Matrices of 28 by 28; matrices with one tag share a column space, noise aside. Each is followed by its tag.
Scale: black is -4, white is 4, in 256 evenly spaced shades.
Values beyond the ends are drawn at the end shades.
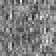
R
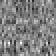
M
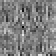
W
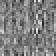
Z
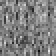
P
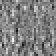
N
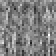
P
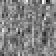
R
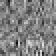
M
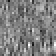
N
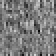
Z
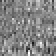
M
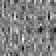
R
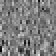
M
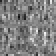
R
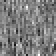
N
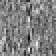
N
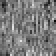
Z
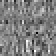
M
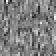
R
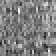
P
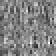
P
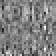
W
